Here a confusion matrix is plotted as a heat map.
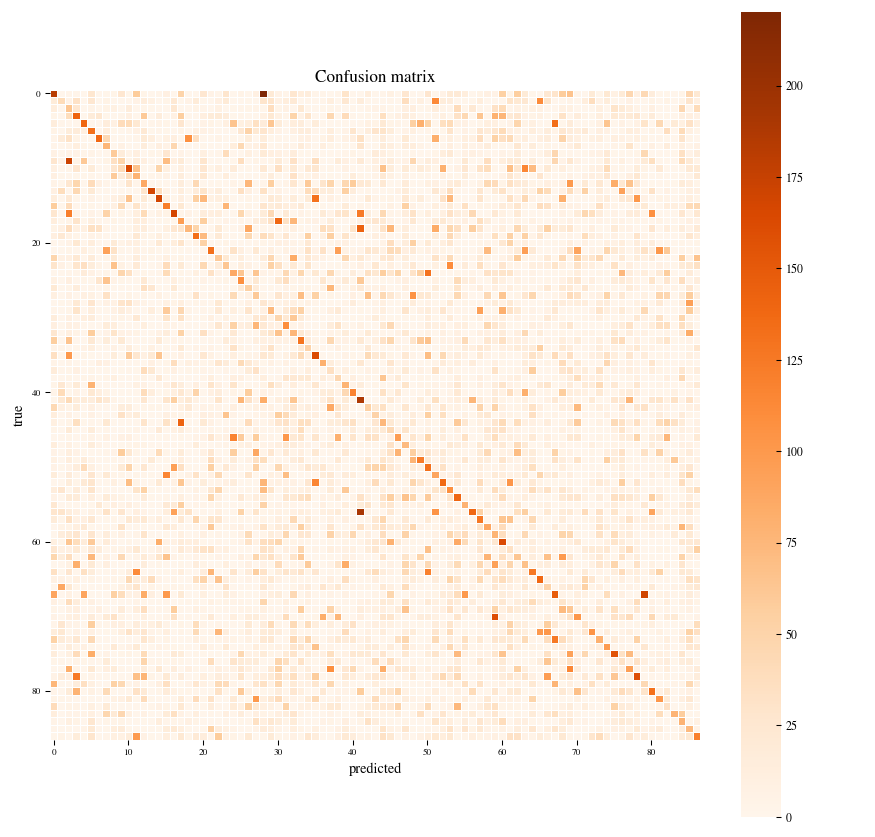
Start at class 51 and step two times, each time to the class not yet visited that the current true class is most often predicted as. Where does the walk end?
23
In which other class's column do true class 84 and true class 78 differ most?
3
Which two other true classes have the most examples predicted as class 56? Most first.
41, 18
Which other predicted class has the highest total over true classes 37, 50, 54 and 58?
21
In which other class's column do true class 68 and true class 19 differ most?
20
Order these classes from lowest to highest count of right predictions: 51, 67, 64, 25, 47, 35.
47, 51, 25, 64, 67, 35
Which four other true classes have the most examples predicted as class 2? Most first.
9, 16, 35, 77
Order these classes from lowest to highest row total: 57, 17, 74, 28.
28, 74, 17, 57
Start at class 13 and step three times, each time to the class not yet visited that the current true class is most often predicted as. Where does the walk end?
1
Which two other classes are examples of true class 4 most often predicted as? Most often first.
67, 49
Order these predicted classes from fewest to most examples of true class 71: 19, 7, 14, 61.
7, 14, 19, 61
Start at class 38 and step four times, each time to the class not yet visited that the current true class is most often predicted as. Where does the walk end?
32
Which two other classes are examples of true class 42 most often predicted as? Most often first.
37, 70
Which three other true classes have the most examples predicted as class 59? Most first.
70, 63, 3
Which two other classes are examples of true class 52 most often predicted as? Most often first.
35, 61
